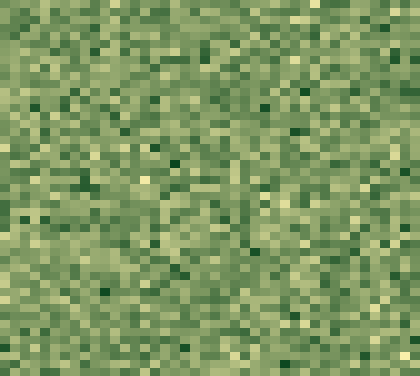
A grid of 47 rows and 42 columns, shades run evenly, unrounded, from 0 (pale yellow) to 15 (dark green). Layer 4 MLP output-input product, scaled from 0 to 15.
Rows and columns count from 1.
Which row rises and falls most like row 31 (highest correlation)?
47
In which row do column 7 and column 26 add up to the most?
32
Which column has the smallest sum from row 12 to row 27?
24
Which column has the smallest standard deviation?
14
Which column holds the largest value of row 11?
39
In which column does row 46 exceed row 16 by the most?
29
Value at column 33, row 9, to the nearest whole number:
9
